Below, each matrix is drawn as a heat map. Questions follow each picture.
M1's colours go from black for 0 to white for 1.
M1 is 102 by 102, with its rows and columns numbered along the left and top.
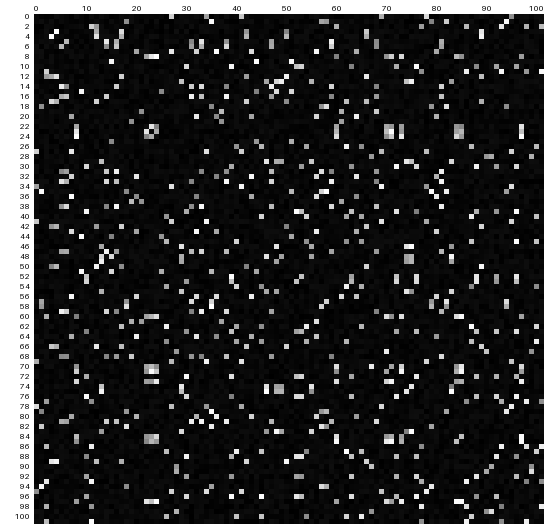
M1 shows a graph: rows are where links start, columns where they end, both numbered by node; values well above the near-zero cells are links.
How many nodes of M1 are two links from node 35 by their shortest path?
5
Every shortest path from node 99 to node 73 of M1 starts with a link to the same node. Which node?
node 67
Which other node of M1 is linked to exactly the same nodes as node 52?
node 30
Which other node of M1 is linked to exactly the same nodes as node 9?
node 25
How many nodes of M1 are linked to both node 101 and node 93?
5
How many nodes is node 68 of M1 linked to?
11
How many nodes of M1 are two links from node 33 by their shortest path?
2
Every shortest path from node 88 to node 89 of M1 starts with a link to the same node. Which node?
node 96
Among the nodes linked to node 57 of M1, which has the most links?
node 31
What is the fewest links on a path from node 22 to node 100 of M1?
6
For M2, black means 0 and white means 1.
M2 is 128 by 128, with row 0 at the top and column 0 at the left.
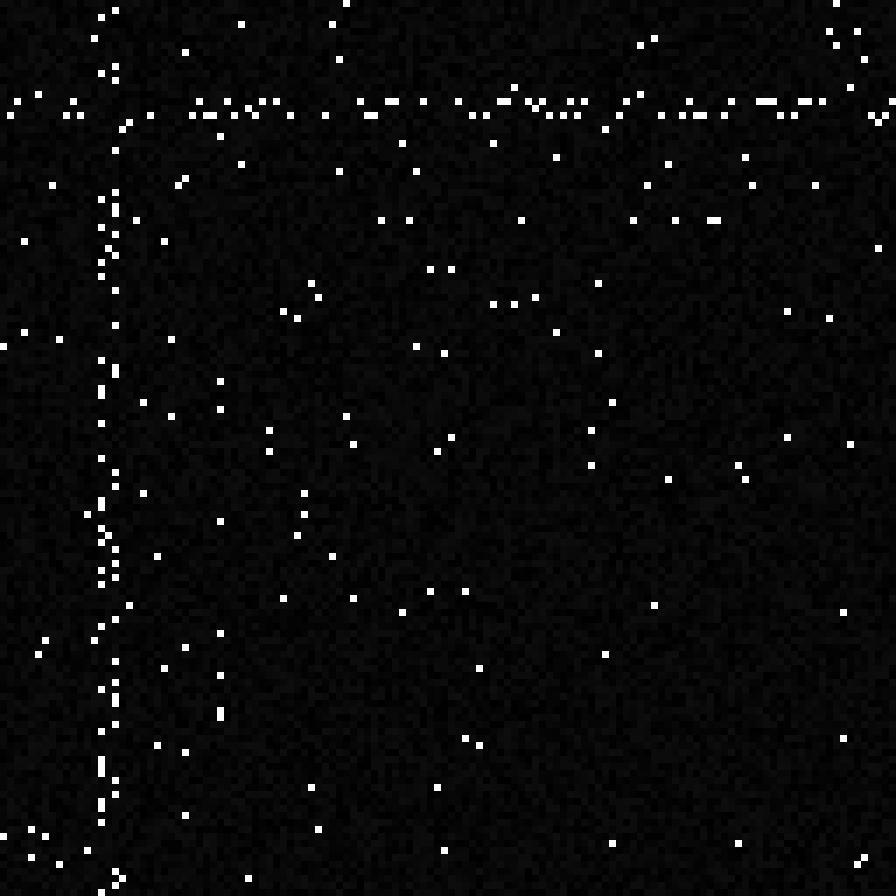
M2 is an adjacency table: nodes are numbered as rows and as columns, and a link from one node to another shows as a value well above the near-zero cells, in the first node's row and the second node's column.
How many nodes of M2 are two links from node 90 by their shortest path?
7
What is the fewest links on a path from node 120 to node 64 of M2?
6
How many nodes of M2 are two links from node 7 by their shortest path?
4
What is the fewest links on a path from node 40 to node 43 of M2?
7
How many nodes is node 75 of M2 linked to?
1
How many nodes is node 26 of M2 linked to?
5
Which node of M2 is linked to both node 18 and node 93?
node 86
